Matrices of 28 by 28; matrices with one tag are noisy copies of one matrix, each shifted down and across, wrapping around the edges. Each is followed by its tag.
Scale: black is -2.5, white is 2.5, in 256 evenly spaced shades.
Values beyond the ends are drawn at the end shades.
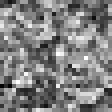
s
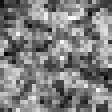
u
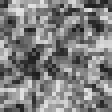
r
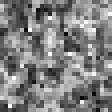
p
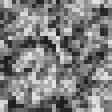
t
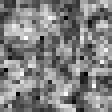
p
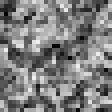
t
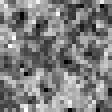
r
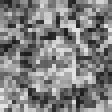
t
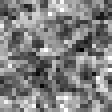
r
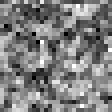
s
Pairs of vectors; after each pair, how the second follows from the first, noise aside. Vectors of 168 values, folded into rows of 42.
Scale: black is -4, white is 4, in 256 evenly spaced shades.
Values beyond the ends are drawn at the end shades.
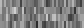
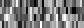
wrapped around, negated, scaled up.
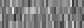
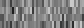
sign-scrambled.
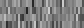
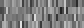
reversed.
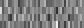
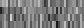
sign-scrambled.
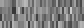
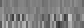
reversed, negated, partly zeroed.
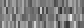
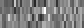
wrapped around.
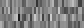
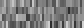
wrapped around.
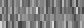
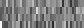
sign-scrambled.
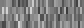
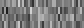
sign-scrambled.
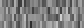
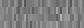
shrunk.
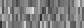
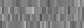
shrunk.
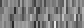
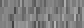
shrunk.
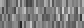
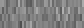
shrunk.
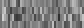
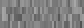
shrunk.
